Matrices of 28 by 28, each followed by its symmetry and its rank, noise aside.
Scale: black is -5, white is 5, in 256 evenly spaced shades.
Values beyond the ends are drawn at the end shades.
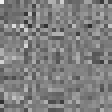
no symmetry, rank four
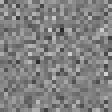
no symmetry, rank eight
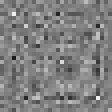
symmetric, rank four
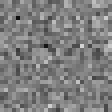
no symmetry, rank six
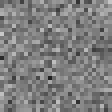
no symmetry, rank eight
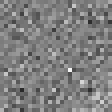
symmetric, rank eight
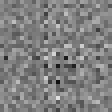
no symmetry, rank six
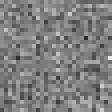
no symmetry, rank eight
